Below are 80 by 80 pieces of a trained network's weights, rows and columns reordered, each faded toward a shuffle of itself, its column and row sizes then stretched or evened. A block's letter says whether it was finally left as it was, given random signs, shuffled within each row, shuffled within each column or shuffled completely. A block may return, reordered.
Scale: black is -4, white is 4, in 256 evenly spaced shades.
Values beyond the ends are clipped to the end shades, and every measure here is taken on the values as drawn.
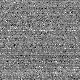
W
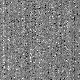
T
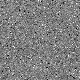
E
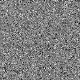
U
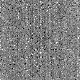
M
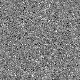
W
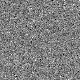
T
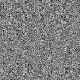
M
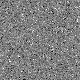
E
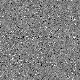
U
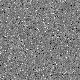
E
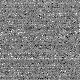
W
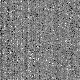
T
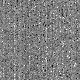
T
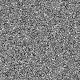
E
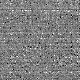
M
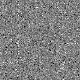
U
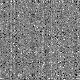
M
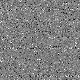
W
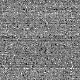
M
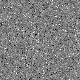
E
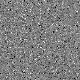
U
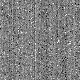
T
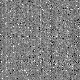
M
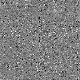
U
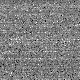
W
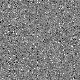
T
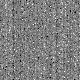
T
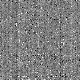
M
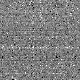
M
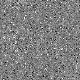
U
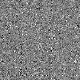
U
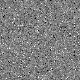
T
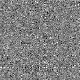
M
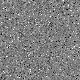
E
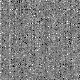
M
